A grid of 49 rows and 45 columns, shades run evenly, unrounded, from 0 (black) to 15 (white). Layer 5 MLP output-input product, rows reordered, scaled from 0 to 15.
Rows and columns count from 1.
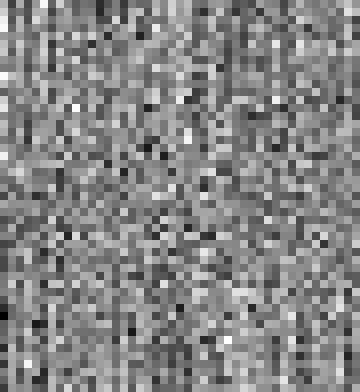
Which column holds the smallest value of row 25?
5
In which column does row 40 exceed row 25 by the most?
37
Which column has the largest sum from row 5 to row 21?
1
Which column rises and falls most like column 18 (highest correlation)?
45
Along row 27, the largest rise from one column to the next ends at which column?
16
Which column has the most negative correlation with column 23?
7
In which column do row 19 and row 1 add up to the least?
19
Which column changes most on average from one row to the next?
26
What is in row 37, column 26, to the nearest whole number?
12
